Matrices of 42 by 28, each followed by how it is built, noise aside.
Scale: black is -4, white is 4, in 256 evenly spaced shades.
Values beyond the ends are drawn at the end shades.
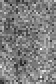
smooth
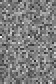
repeating columns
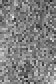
smooth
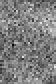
smooth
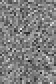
noise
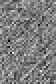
Hankel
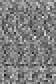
repeating columns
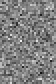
noise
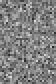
noise
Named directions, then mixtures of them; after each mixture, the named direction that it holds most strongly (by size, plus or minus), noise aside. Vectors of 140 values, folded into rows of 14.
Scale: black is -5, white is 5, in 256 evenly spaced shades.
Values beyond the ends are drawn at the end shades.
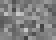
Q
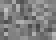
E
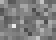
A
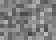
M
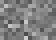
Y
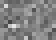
Y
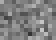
M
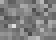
A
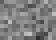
M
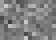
Y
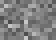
Y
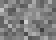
Y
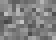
Q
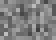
M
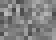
E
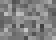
Q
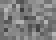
E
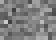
M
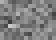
Y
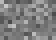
Y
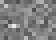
Y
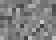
M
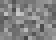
Q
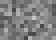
Q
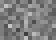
Y
